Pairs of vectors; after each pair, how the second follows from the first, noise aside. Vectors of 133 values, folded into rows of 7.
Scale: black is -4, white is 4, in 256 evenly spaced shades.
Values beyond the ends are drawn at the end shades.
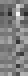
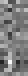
reversed.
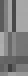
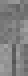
reversed, shrunk.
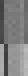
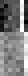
reversed, negated, scaled up.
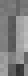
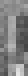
negated.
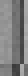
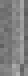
negated, shrunk.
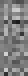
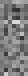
negated.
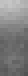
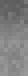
negated, shrunk.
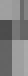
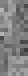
reversed, partly zeroed.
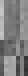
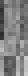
negated.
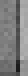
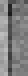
reversed.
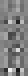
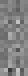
negated, shrunk.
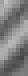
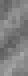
negated, shrunk.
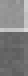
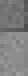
negated, shrunk.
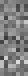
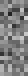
reversed, negated.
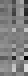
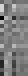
reversed.
